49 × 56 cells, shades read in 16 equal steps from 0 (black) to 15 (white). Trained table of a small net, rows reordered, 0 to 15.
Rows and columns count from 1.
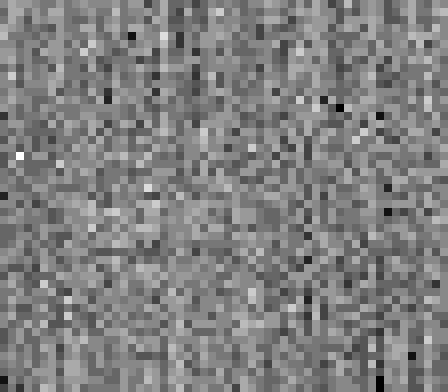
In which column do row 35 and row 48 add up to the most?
19
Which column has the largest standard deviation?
48
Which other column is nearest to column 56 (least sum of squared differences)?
24
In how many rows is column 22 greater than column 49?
27
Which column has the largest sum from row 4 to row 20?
21
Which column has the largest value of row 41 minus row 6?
23
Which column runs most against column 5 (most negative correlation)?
26
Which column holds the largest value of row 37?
32
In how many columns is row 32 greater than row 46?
21
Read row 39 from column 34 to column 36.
5 6 9
